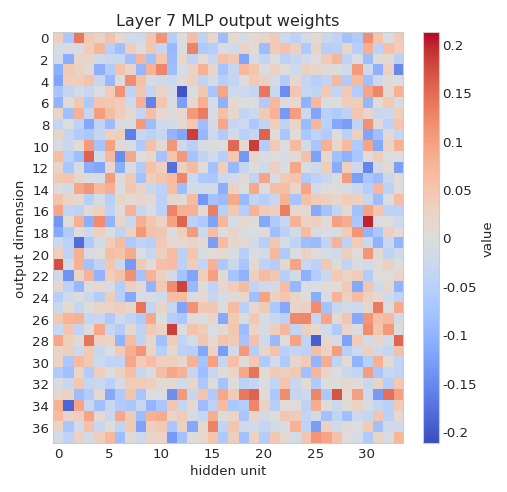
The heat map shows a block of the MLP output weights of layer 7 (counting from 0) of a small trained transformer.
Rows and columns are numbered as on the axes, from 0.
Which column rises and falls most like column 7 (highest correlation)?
3
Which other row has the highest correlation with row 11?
28
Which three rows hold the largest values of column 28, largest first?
13, 17, 10
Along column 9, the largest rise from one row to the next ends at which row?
7
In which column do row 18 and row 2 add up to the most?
8
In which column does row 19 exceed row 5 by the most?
12
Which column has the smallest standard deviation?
32
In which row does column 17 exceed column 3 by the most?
15
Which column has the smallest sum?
1
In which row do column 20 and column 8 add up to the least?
36
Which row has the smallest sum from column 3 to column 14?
34
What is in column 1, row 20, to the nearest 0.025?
-0.05
